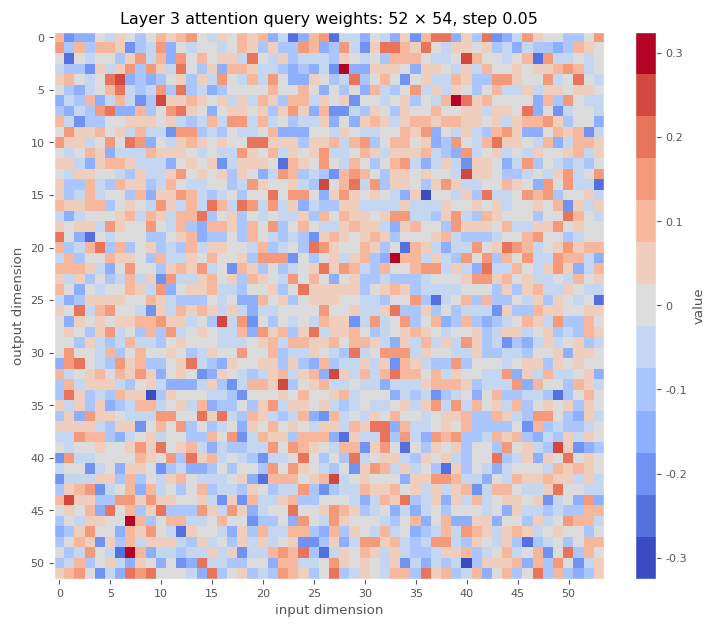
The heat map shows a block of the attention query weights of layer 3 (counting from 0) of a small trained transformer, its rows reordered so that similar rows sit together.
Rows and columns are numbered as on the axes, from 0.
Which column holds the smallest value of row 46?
19
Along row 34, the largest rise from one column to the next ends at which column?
1
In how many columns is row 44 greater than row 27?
26
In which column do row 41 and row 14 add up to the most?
31
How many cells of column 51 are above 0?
19
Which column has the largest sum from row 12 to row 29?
29
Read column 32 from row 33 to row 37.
-0.15 0 -0.05 0 0.2
